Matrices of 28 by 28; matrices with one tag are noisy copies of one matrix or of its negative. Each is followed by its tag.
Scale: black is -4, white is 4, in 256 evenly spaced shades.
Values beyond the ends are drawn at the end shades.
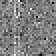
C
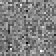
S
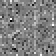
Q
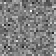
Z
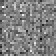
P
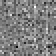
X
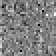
P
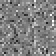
Q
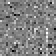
X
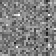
X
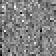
P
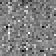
S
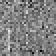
S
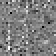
S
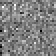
P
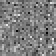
X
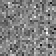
X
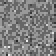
Z
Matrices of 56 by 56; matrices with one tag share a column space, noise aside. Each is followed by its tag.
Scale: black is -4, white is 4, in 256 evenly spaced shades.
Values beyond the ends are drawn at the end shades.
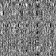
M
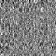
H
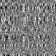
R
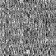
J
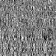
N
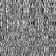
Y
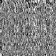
H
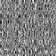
J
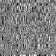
R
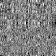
Y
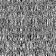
N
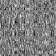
J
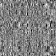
M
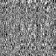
H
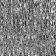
Y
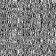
J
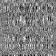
R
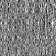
Y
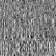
N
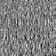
N
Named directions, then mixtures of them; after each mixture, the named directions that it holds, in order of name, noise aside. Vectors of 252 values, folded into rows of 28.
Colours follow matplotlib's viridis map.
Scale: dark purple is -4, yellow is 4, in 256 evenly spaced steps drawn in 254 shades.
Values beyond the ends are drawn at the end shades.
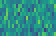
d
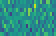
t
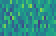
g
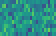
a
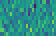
t.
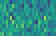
a, g.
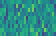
d.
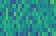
a, d.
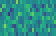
a, g.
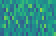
d, g.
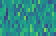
d.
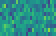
a.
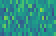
d, g.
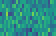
a, d.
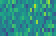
a, t.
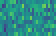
a.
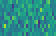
g, t.
